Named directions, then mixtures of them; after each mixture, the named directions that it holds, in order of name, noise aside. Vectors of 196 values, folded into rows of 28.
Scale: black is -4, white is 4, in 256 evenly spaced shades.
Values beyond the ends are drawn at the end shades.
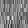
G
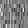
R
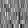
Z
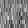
G, Z.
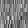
G.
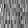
G, R, Z.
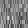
G, Z.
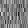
G, R, Z.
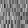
G, R, Z.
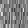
R.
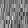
G, R.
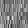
G.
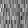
G, R, Z.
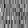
G, R, Z.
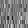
G, Z.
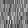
G.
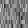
G, R, Z.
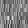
G.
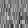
G, Z.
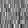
Z.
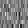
Z.
